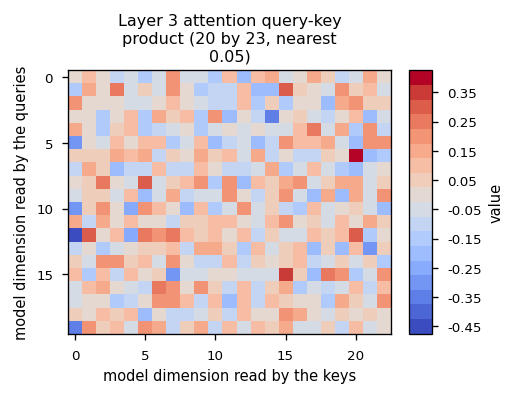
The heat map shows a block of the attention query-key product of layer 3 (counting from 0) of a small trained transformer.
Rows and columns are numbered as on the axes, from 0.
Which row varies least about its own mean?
11
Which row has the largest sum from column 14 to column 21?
8
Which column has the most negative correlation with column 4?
1
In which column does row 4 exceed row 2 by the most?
17
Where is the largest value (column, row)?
20, 6
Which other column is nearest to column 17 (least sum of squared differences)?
21
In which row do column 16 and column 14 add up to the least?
3
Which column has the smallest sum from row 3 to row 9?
12
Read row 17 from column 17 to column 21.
0 -0.15 0.15 0.05 -0.05
